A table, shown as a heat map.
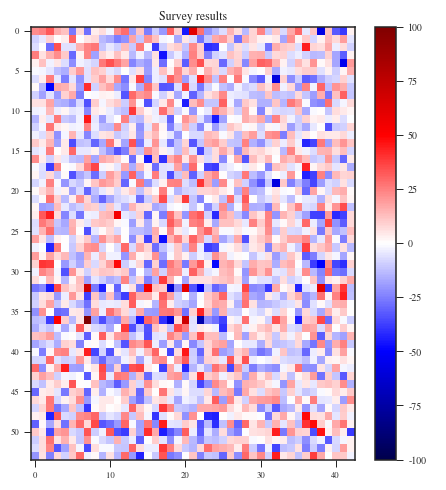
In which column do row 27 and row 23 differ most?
2
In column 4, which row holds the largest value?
42
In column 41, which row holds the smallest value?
4
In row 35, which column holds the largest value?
22
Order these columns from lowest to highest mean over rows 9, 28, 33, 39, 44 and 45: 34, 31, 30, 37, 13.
37, 30, 31, 34, 13
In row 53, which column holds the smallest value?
14
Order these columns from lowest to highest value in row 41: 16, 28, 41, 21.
21, 41, 16, 28
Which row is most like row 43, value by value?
38
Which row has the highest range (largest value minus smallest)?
36
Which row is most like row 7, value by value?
50
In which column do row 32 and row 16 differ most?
15
